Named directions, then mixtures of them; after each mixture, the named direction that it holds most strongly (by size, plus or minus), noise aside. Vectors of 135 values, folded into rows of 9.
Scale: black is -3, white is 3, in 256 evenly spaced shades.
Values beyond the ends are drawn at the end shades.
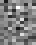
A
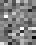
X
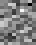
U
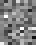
X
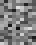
A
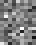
X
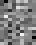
X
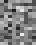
A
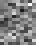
U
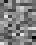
X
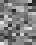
U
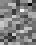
U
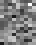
U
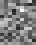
U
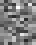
A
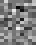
A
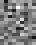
A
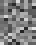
X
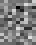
A
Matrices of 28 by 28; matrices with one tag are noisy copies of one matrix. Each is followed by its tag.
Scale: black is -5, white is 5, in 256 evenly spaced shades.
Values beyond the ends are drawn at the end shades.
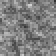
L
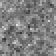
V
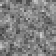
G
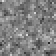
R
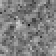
V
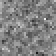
V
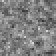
R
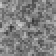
V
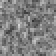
V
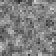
G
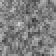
V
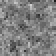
L
